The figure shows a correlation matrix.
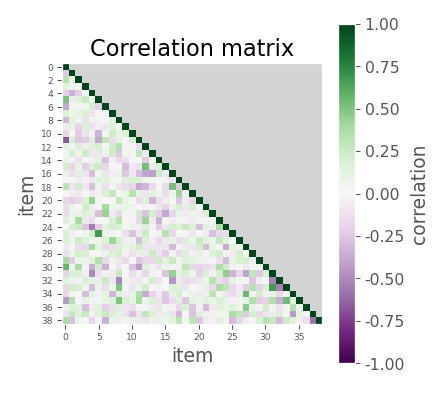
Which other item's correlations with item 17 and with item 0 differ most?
11
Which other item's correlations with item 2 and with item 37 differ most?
38
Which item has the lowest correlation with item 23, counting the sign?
14
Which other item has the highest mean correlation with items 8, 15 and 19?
12
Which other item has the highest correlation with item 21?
6
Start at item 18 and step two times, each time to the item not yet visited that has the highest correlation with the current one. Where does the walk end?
31
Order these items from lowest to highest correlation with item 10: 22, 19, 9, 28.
28, 22, 9, 19
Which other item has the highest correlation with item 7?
26
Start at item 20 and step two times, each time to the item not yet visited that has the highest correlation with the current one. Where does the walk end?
27
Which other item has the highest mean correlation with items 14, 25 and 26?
5
